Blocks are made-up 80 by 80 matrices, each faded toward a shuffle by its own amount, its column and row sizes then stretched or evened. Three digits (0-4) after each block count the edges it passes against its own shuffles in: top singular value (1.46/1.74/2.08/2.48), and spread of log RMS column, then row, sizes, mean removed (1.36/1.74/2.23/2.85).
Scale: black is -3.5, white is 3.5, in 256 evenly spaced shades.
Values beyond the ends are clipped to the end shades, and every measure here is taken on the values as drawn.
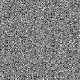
3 1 2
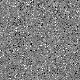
0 2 1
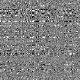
3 2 4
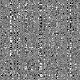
3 4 2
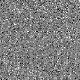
2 1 2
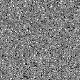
1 0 1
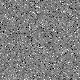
0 0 0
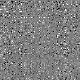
0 3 3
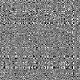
4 3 4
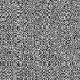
4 3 0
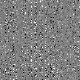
0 4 2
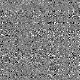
1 3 4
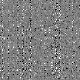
3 4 2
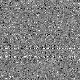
2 1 3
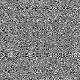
3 1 3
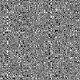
3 3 3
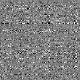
2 2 4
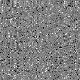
3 1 1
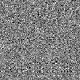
2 0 2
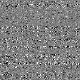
1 2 4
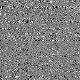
0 1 4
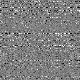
3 0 4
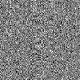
3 2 0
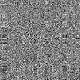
3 0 2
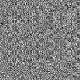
4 1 0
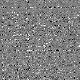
0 2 4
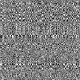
4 2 4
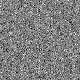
1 0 0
